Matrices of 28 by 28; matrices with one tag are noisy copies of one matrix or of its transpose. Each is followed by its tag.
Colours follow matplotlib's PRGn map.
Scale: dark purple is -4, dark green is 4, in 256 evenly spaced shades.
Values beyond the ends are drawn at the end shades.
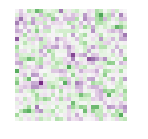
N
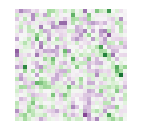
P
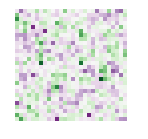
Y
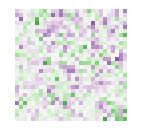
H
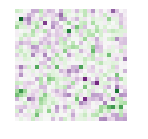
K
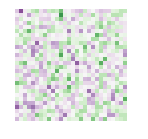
H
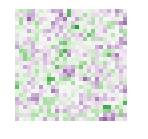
K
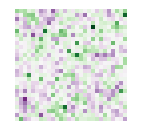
Y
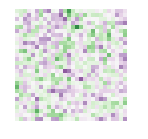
K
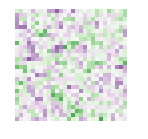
P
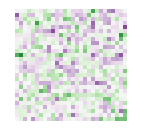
H
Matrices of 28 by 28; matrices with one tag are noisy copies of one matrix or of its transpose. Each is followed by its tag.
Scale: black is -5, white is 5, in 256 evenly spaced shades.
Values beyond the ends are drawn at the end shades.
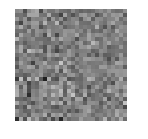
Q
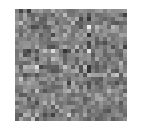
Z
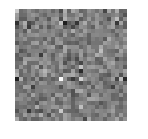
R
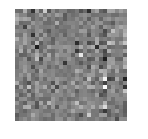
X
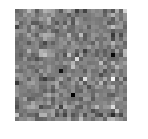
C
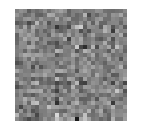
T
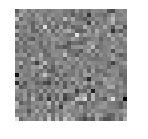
X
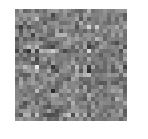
Z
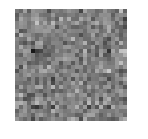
T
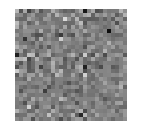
R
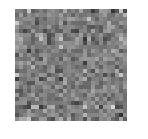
C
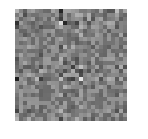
R
